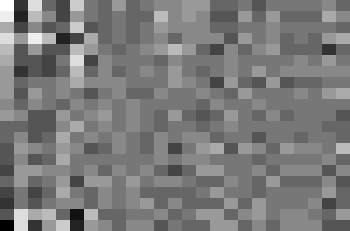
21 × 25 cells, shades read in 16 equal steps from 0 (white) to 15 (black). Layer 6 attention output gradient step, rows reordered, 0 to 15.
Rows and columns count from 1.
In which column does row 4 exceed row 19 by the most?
5
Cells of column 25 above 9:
3
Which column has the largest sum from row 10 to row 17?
1
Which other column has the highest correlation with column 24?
18
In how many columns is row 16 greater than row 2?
9
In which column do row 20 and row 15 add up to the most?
6
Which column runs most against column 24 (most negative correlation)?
11
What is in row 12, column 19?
8
